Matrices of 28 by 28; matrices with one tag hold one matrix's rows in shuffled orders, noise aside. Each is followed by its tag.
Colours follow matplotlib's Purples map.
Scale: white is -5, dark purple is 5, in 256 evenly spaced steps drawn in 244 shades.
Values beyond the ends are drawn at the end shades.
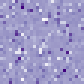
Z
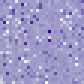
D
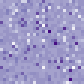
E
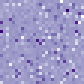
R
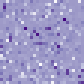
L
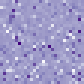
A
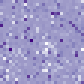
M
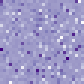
R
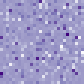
R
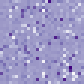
E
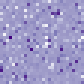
M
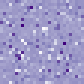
Z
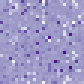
E
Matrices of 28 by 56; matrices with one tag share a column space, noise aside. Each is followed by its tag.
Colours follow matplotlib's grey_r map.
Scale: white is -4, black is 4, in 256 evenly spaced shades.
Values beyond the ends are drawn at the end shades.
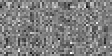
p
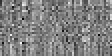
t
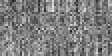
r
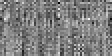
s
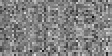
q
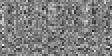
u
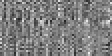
s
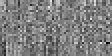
t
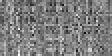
r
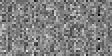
q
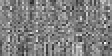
t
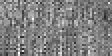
s
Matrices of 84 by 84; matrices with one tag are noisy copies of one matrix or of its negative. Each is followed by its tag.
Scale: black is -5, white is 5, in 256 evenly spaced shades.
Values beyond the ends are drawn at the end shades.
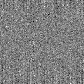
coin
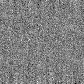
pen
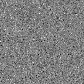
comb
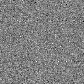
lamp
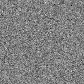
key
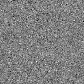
lamp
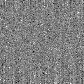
coin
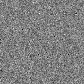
comb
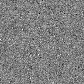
comb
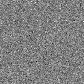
lamp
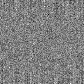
coin
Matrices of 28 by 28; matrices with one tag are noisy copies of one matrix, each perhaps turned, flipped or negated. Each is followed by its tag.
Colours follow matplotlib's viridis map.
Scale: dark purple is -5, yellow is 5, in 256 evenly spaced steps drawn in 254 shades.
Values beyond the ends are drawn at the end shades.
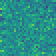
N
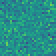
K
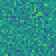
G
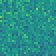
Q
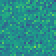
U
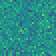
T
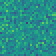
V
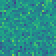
V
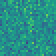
V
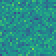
U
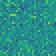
K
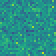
U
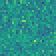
T
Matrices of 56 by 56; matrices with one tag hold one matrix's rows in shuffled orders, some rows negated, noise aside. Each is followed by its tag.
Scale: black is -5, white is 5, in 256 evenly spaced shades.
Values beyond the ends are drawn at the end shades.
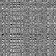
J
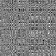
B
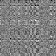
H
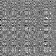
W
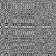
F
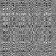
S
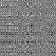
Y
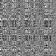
W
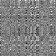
H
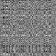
S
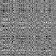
S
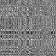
Y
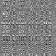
S
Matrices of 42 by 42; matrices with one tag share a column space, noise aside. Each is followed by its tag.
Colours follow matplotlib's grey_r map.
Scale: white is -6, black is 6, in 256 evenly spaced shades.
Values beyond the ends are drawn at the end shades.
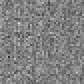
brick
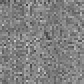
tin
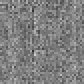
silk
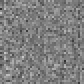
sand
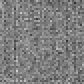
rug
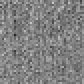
silk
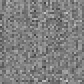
rug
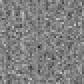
brick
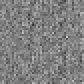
brick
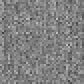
brick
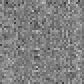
silk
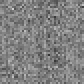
sand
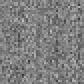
sand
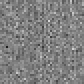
brick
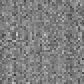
tin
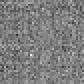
silk
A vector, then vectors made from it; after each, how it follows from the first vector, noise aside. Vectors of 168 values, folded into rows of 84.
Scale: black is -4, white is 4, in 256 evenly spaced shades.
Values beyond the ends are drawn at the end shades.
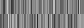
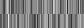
copied.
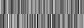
copied.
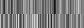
sign-scrambled.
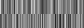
wrapped around, negated.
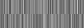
wrapped around, negated, shrunk.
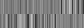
wrapped around, partly zeroed.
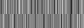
wrapped around, partly zeroed.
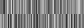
sign-scrambled.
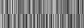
sign-scrambled.
